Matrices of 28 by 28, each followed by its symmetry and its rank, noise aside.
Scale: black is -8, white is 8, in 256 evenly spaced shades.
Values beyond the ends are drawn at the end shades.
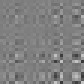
symmetric, rank one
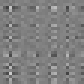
no symmetry, rank one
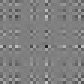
symmetric, rank one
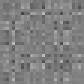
symmetric, rank two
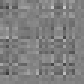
no symmetry, rank two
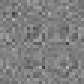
symmetric, rank three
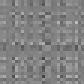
no symmetry, rank two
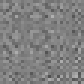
symmetric, rank three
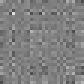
symmetric, rank two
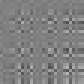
symmetric, rank one
